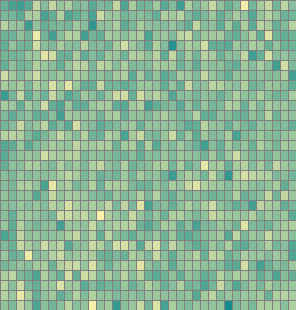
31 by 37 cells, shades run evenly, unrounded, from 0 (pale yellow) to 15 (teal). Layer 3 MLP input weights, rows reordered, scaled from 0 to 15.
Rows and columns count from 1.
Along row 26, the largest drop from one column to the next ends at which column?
4
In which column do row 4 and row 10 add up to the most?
1
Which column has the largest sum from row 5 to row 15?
25
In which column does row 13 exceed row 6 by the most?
7
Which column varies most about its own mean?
12
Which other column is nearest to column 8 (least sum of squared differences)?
23
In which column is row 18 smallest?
31
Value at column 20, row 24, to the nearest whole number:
6
